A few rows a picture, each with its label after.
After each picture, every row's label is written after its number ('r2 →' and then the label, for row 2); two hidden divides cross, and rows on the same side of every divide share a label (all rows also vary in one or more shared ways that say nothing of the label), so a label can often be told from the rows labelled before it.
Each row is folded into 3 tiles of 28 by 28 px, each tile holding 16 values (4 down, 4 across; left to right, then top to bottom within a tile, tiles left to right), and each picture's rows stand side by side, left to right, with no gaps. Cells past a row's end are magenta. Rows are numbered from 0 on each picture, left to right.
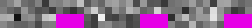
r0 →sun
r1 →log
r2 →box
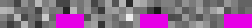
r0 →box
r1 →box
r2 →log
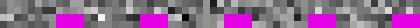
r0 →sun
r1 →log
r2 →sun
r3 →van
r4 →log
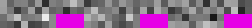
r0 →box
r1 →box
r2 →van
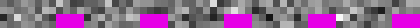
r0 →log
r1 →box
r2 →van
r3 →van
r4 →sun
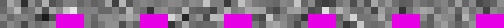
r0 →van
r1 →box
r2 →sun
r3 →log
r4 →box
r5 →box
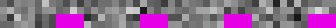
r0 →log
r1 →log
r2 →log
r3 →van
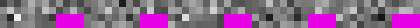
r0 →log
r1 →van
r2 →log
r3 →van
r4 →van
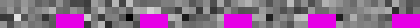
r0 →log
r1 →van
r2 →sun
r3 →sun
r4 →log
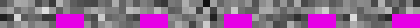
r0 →log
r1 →log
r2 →van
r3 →van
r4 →log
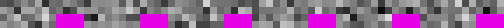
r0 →box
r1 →log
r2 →box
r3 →van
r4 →sun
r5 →box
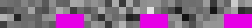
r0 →sun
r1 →van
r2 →sun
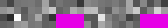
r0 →log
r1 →log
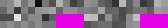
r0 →log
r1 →sun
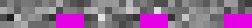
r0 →log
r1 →log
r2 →log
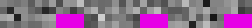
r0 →sun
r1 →log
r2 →van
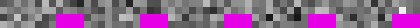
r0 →log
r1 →box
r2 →sun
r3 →van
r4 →van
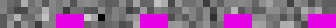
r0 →box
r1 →sun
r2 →van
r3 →van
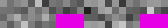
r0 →box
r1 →van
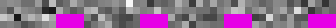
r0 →sun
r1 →log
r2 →van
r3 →log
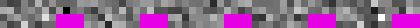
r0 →box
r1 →van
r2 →sun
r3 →log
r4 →box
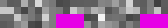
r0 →box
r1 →log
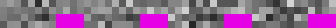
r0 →van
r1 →van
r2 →van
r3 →sun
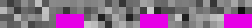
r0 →box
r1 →van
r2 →sun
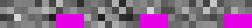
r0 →log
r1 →van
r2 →van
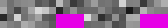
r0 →log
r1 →sun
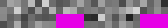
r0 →van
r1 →log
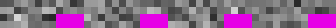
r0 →log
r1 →van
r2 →van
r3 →box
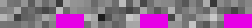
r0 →sun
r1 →sun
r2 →box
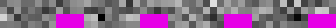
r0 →sun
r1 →sun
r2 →van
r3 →van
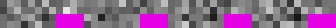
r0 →van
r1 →sun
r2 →van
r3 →van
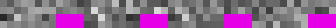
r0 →log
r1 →log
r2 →log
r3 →box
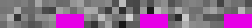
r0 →sun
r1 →box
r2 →log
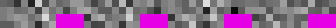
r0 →box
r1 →box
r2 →box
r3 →log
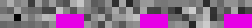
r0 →sun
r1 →box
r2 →van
